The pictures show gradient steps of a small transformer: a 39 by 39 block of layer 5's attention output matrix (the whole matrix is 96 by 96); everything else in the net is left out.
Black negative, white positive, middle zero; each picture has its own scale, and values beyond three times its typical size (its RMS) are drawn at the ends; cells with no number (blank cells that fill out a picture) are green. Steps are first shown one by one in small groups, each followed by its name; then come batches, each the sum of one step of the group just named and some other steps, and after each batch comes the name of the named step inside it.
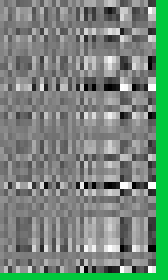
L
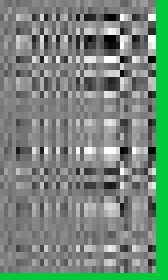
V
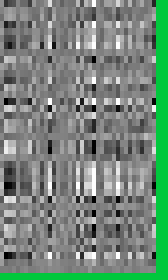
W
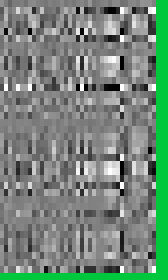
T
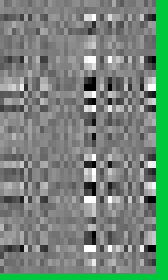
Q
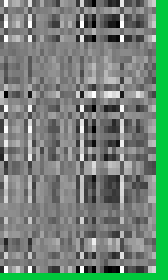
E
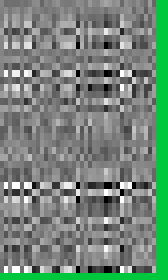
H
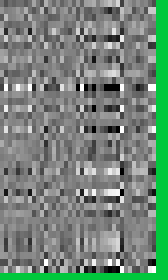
T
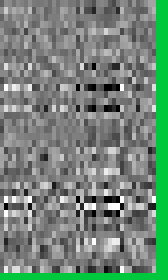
H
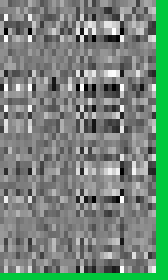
T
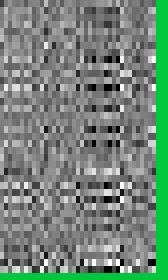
H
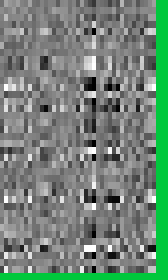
E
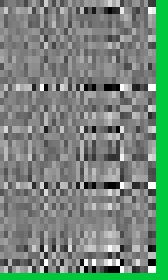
L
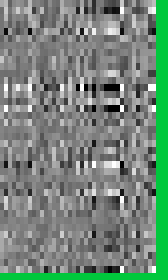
T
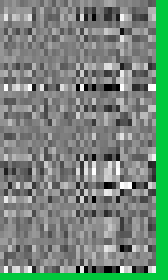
L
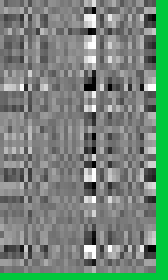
Q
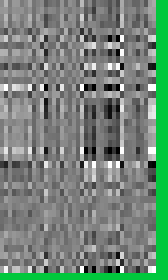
E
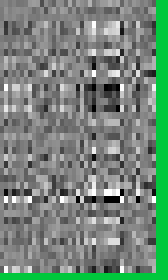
H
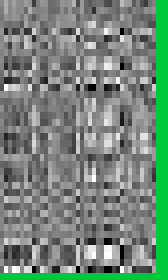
H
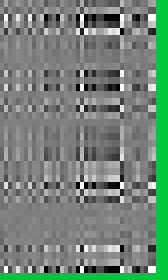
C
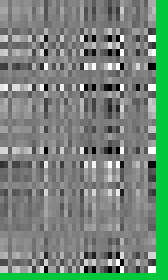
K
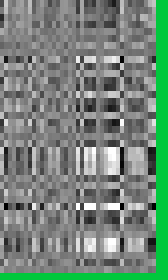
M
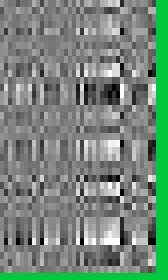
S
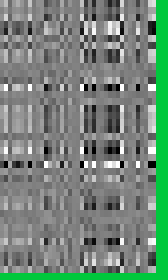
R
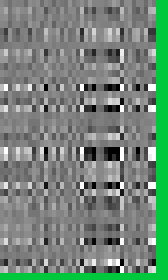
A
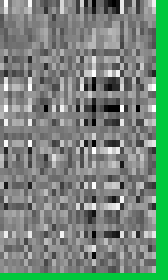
M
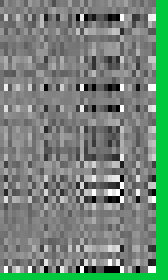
C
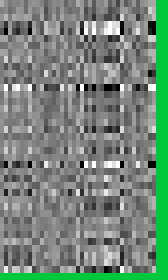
R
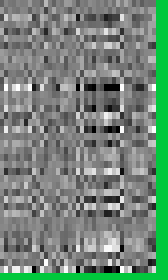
M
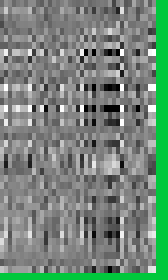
M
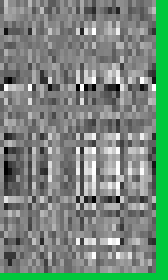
S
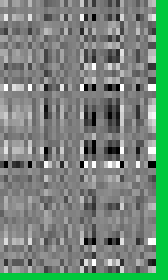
R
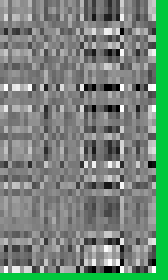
R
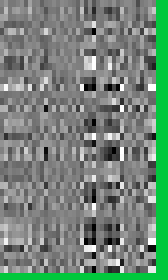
A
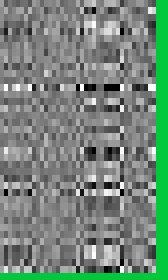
A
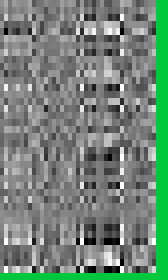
A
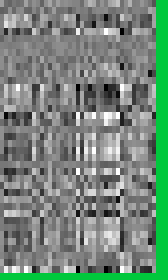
S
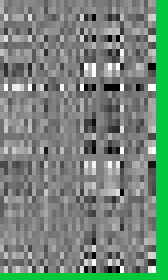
K
